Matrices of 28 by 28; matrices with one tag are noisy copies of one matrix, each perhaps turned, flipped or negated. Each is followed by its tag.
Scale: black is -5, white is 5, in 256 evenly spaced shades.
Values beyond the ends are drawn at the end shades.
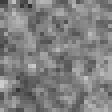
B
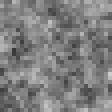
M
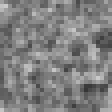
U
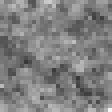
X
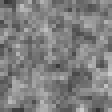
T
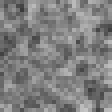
B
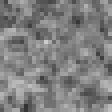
B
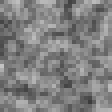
T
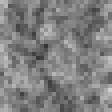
X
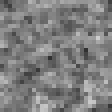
U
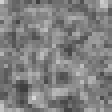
U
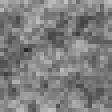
X
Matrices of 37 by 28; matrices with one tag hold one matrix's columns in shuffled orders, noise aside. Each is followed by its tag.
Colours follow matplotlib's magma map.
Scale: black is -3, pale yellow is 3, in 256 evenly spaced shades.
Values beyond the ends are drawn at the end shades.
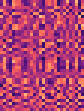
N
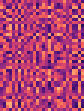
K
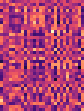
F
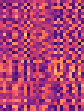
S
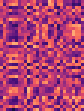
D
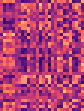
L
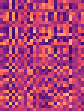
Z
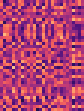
D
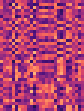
S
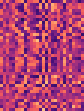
L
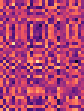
D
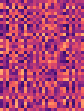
K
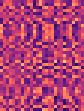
D
